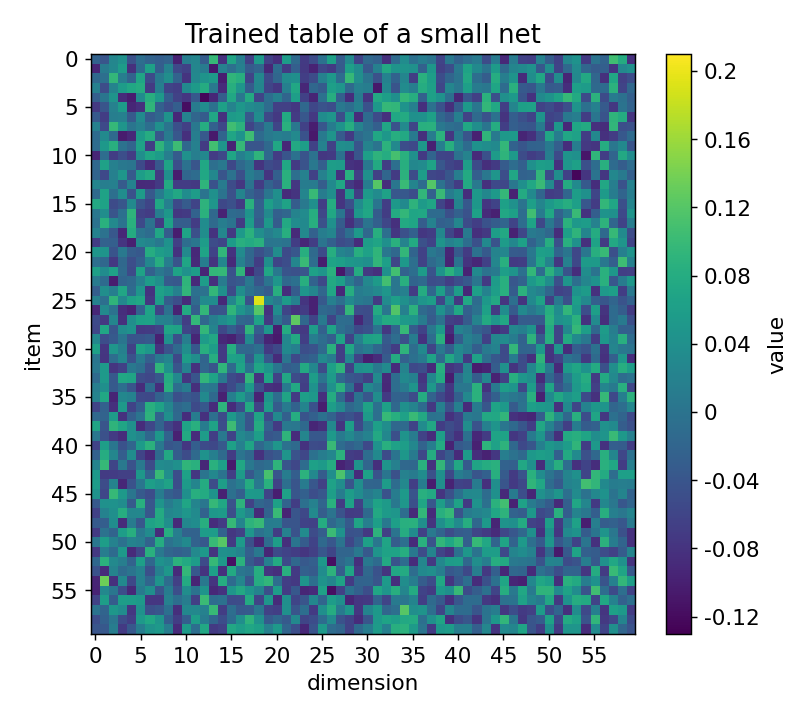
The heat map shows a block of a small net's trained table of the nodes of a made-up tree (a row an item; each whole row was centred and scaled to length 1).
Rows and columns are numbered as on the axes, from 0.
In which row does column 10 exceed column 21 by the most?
24
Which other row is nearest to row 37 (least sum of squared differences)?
27
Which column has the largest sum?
34
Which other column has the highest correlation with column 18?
15
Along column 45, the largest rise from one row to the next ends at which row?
46
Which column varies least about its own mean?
8
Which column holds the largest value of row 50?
14
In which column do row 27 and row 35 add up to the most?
53
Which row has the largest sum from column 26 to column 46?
48
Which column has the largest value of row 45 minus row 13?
11
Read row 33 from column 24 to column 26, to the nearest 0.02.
0.06 0 0.06
